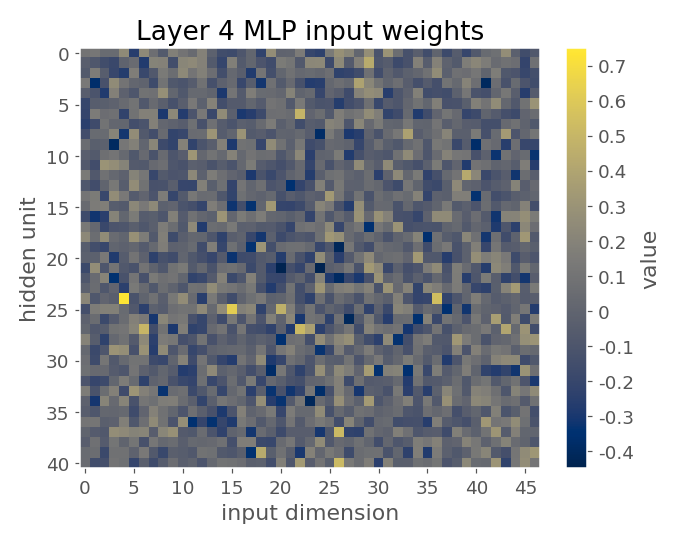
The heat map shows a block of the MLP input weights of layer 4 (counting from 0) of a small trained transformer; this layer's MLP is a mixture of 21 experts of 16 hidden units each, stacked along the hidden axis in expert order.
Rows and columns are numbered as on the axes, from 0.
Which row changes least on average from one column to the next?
7
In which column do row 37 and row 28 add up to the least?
20
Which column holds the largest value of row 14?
25
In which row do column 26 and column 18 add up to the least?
22
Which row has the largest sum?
23
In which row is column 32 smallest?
28
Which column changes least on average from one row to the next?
38
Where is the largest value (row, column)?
24, 4
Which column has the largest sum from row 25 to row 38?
26
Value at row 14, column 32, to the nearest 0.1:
0.1
